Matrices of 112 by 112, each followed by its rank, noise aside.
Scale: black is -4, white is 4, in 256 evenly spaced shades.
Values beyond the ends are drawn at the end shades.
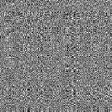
seven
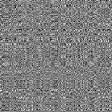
seven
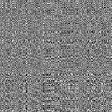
six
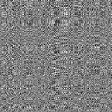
seven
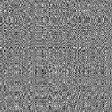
six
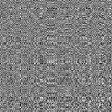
five
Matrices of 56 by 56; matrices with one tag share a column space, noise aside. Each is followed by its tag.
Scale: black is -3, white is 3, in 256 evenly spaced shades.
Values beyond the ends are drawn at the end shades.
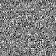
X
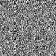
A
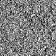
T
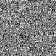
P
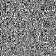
P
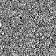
X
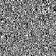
P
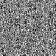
T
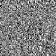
A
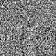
A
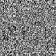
A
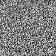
X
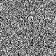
X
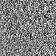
P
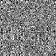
A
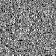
T
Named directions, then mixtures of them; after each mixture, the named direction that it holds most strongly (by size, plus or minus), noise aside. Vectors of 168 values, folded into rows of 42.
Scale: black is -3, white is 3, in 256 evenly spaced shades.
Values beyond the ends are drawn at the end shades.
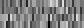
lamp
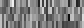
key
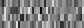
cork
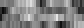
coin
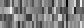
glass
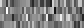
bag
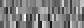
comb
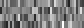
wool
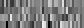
lamp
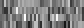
comb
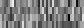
key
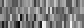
wool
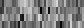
cork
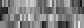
coin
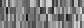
bag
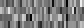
glass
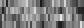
coin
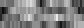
coin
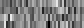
lamp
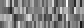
glass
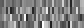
comb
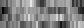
coin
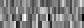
comb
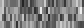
cork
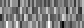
wool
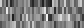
bag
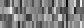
glass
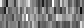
bag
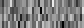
cork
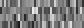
wool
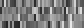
wool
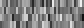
bag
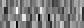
comb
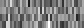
lamp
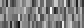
wool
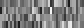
wool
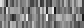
bag
